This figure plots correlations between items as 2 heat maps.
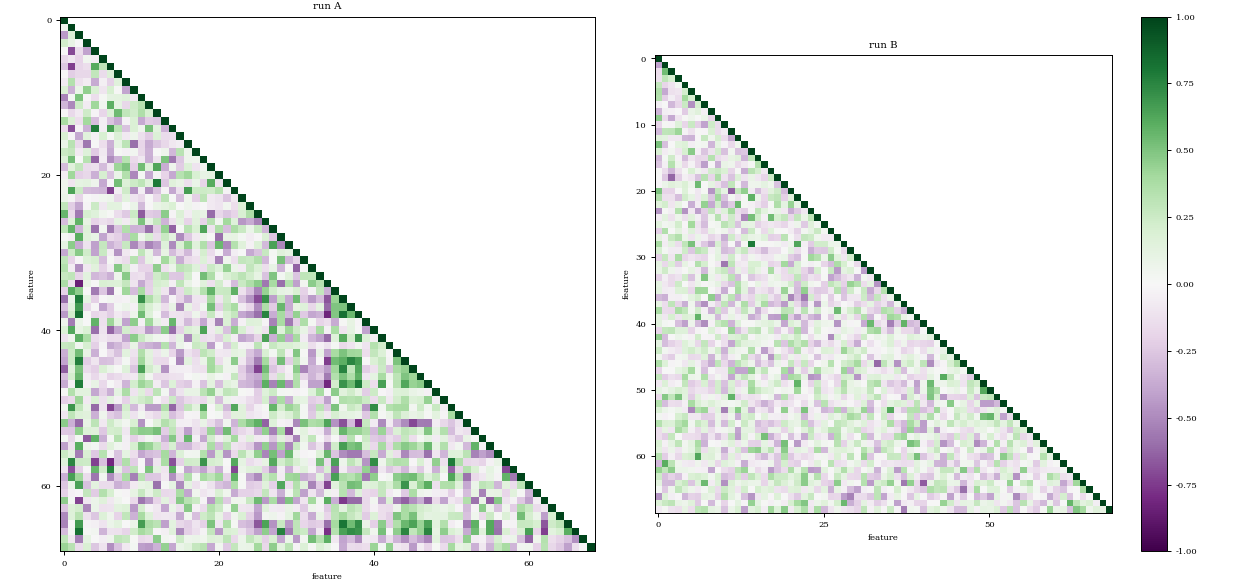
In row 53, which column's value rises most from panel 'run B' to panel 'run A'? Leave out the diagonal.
10
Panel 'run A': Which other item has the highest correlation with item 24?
52
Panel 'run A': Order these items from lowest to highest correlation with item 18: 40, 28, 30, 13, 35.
28, 30, 35, 13, 40
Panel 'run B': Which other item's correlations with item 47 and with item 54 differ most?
29
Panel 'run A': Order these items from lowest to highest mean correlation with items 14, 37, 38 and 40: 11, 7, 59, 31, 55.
7, 31, 11, 59, 55
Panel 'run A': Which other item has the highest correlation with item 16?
22
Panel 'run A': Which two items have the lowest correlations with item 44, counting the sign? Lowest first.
34, 62
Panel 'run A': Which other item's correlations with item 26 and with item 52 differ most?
38
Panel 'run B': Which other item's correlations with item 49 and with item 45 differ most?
41
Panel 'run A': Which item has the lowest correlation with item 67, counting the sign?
60
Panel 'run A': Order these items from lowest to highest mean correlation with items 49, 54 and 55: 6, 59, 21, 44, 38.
59, 6, 21, 38, 44
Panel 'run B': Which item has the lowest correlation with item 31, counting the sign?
10
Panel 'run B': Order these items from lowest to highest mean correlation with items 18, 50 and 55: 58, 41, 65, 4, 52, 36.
36, 52, 58, 65, 41, 4
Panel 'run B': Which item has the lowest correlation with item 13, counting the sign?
24
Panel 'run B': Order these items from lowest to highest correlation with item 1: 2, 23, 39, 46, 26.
39, 23, 46, 26, 2
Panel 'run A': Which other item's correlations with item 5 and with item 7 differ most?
21
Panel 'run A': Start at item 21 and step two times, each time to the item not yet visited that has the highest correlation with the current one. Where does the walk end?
19
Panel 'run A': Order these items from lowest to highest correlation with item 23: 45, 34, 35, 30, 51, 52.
45, 35, 30, 51, 34, 52
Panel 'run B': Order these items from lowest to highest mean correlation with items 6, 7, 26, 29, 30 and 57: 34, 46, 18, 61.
18, 61, 46, 34
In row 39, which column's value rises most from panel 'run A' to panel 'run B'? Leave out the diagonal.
35
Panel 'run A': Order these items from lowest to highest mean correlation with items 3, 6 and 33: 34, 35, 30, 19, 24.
35, 30, 19, 24, 34
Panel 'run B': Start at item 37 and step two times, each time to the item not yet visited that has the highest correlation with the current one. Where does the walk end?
32
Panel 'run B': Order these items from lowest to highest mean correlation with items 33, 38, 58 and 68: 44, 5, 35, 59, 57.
44, 5, 57, 59, 35
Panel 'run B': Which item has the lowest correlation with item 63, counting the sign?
54
